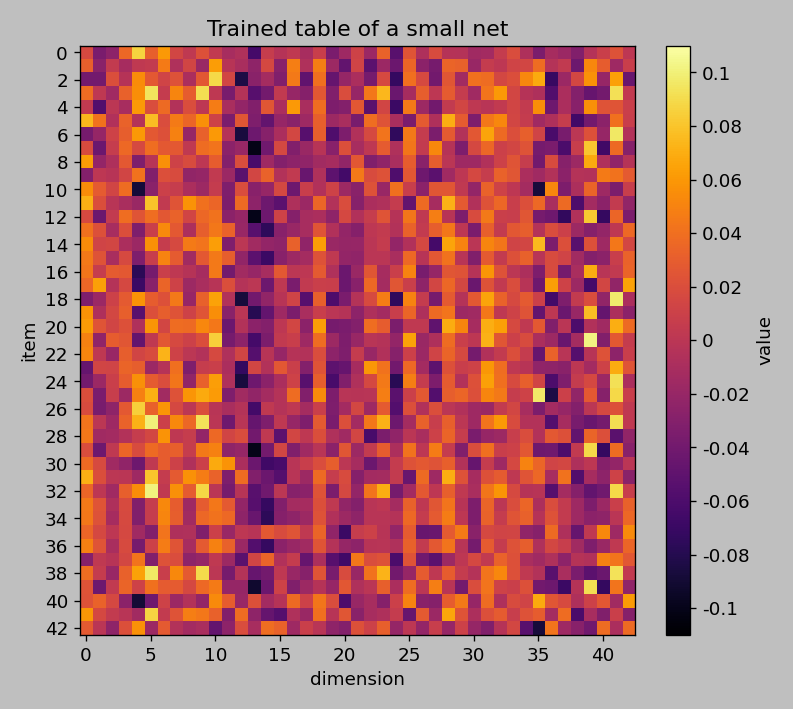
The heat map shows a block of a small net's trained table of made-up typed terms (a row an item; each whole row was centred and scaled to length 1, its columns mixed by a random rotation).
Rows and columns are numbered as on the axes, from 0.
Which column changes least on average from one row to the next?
33
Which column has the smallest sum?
13
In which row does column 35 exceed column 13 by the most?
25
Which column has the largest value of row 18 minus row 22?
41
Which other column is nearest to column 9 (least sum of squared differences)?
5
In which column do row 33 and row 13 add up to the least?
14
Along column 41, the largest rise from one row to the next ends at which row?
18
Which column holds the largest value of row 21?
39
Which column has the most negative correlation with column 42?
20
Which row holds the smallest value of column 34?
42
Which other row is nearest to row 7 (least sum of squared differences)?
29
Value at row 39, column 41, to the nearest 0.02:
0.04
